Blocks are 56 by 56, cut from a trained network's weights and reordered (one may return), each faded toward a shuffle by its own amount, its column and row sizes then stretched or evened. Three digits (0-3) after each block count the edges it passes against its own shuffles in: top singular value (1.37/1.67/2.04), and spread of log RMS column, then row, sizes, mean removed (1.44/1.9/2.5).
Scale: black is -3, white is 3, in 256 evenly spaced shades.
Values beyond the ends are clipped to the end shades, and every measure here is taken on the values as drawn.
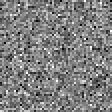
1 1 0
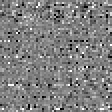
0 1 3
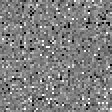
0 1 1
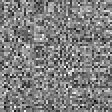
3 1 1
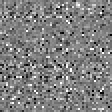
2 1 2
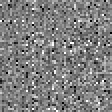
0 3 1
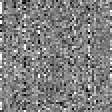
1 3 0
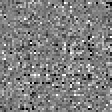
1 2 2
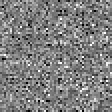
1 2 1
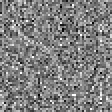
1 0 0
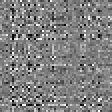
3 3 3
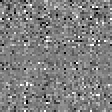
0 2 3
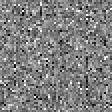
0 2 0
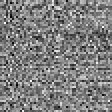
3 1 0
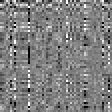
3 3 2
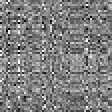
3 3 0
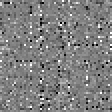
0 2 2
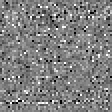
1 0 2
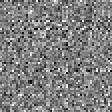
3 0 2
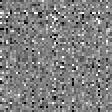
1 3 1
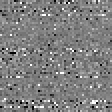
0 0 3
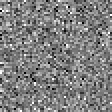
1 0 0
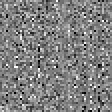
0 3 1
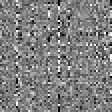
2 3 0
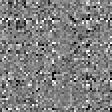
3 2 2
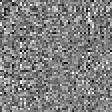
2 1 1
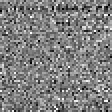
2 1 1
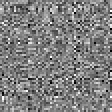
3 1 2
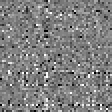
2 1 2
